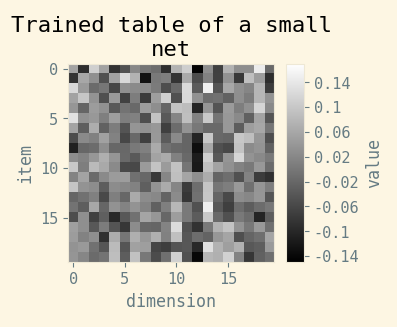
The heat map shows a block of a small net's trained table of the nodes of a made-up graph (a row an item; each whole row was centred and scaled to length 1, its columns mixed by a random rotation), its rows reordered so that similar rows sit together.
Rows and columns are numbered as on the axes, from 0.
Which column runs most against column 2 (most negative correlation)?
1
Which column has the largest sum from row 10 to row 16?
13
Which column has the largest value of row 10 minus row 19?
8
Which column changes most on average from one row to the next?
0
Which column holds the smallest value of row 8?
12
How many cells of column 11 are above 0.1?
3
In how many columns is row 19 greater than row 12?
8
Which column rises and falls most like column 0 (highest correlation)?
15
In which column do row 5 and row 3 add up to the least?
7
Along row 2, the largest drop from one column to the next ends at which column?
14
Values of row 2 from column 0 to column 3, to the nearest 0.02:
0.12 0.04 -0.02 0
